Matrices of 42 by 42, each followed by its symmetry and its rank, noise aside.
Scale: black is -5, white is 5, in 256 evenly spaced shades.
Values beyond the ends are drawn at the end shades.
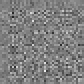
no symmetry, rank six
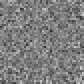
no symmetry, rank eight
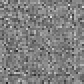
antisymmetric, rank twelve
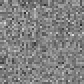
no symmetry, rank eight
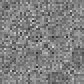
symmetric, rank eight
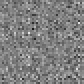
antisymmetric, rank six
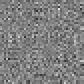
antisymmetric, rank eight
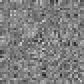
symmetric, rank six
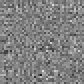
no symmetry, rank eight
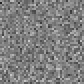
no symmetry, rank twelve
